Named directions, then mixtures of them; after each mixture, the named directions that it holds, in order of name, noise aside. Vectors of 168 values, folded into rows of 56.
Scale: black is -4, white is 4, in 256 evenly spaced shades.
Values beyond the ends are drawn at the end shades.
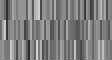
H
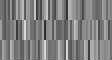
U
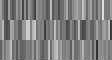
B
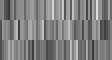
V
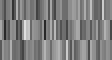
B, H, U.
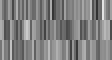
B, U, V.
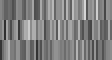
B, H, V.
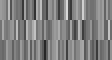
B, U.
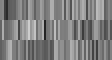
B, V.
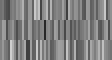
H, U.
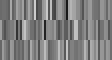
U.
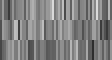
V.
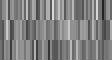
B, H, V.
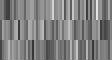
V.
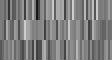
H, U, V.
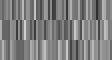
U, V.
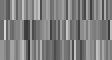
B, H.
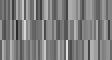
U.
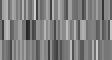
B.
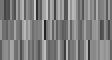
U, V.
